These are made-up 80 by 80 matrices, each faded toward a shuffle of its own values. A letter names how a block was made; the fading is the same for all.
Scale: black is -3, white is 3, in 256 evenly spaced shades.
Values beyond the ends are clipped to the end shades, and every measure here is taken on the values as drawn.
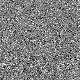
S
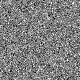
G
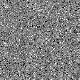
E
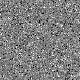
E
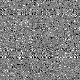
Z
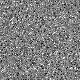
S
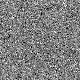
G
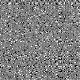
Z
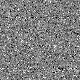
S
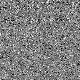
S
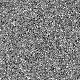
G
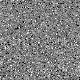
S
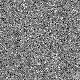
G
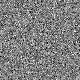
G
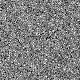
G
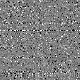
Z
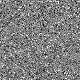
S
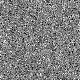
G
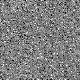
E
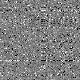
Z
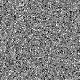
E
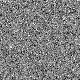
G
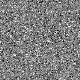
S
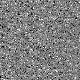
E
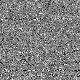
S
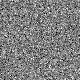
G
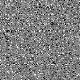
Z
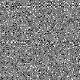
Z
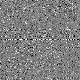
Z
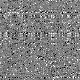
Z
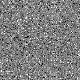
E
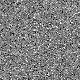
E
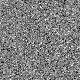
G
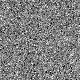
G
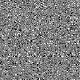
Z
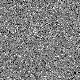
S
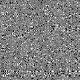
Z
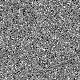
G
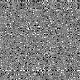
Z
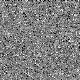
S
